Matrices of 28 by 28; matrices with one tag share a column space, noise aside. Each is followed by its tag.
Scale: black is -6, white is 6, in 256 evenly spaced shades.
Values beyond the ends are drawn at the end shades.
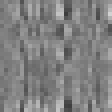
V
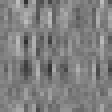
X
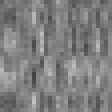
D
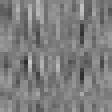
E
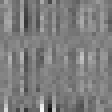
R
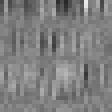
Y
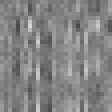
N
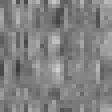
X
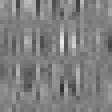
Y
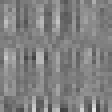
R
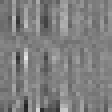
R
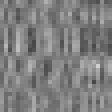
D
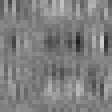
Y
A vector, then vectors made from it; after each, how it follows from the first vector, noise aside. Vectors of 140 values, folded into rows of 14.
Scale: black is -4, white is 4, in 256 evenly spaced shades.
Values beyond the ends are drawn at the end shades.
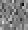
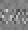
reversed, negated, partly zeroed.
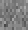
reversed, shrunk.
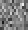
negated.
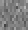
reversed, shrunk.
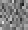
copied.
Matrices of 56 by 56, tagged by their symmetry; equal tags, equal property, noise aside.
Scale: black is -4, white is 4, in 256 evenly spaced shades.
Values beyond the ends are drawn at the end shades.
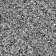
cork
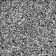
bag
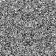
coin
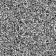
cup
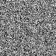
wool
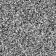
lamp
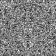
coin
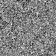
bag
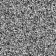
wool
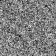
cork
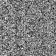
cup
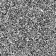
bag
